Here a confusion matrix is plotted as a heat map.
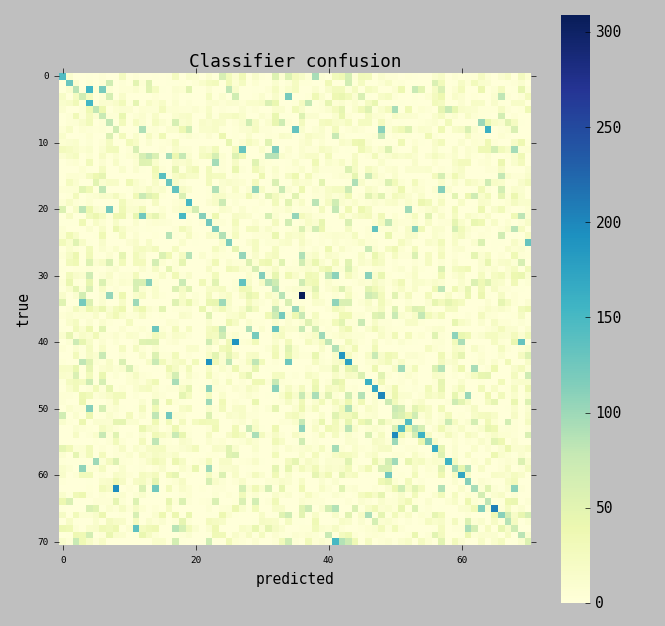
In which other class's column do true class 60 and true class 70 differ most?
41
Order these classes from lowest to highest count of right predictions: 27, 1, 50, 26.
26, 50, 27, 1
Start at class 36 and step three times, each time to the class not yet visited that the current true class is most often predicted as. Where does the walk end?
63
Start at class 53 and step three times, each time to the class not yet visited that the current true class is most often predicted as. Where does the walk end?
44
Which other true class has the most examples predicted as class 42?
70
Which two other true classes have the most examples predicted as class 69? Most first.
40, 21
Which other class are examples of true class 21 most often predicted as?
18
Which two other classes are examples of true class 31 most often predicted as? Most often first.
27, 13
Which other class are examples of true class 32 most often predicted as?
57
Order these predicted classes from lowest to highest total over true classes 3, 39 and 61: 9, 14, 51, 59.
51, 9, 14, 59
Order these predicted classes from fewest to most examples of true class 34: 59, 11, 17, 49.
49, 59, 17, 11
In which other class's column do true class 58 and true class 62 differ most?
8
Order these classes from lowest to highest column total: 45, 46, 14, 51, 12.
45, 51, 12, 46, 14
